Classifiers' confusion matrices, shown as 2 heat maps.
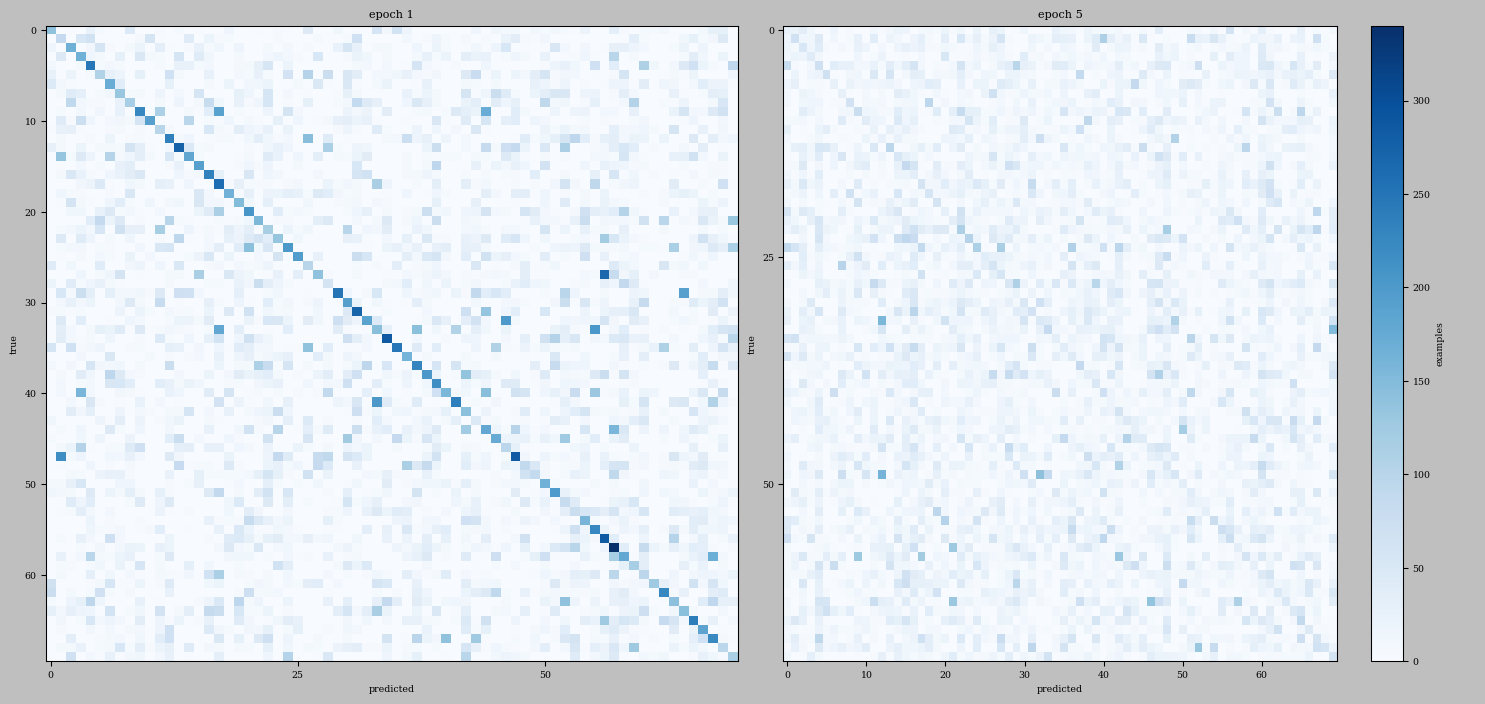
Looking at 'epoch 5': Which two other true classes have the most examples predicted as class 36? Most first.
24, 55
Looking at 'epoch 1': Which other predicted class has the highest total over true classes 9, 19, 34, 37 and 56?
17
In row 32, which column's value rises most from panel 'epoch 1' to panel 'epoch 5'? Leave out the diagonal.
12
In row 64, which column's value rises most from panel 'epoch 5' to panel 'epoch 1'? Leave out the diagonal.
33
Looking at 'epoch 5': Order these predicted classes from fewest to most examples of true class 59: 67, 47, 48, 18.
47, 18, 67, 48
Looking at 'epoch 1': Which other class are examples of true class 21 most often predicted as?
69
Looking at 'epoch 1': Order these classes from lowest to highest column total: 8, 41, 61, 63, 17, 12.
61, 41, 8, 63, 12, 17
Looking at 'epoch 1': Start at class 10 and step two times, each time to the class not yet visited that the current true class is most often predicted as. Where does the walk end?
1
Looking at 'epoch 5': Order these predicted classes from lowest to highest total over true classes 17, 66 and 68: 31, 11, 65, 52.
11, 65, 52, 31
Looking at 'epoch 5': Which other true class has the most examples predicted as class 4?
67
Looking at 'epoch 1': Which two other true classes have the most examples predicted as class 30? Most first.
45, 22
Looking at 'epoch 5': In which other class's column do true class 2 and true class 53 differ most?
19
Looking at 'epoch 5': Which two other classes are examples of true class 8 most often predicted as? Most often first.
18, 61
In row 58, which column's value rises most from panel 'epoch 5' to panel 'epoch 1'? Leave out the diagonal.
67
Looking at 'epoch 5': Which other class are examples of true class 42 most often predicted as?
58
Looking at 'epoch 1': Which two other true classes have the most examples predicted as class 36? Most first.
48, 12
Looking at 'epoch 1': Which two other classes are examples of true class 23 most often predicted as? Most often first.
56, 13
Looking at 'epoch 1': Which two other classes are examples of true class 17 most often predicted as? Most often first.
33, 55
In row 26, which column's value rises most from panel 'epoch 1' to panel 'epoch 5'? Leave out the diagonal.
7
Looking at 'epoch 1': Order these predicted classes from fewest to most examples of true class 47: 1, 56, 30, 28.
56, 30, 28, 1
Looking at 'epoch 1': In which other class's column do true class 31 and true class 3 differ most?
44
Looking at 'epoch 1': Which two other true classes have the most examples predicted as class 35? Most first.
45, 0
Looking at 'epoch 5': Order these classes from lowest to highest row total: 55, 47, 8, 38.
8, 47, 55, 38
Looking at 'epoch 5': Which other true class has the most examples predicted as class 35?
45
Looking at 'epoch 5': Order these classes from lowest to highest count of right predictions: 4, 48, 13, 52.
52, 48, 4, 13
